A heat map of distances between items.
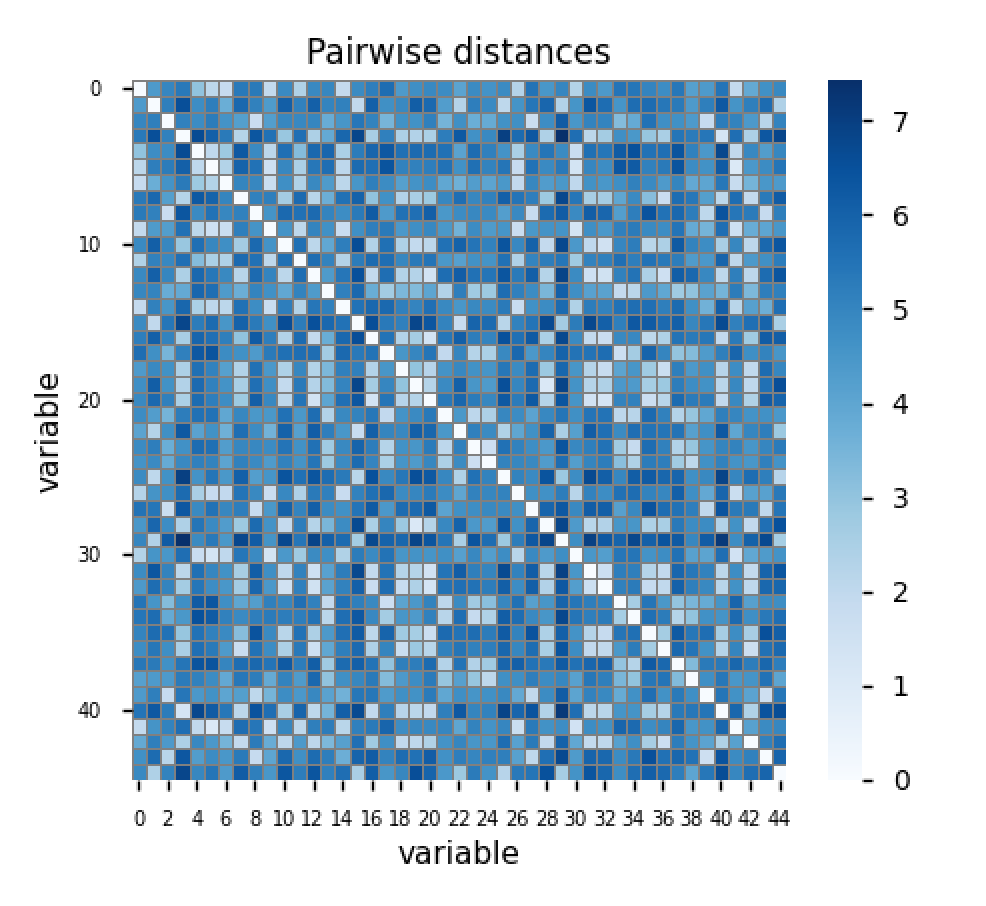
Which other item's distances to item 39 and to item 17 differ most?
43
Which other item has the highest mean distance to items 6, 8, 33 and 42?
29
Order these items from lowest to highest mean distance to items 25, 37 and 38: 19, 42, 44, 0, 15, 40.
44, 15, 0, 42, 19, 40
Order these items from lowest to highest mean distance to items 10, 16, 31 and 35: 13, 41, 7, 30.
7, 13, 30, 41
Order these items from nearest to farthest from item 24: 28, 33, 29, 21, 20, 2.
21, 33, 2, 28, 20, 29
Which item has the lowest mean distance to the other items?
42
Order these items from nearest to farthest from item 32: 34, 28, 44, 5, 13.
28, 13, 5, 34, 44
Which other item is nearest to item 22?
15
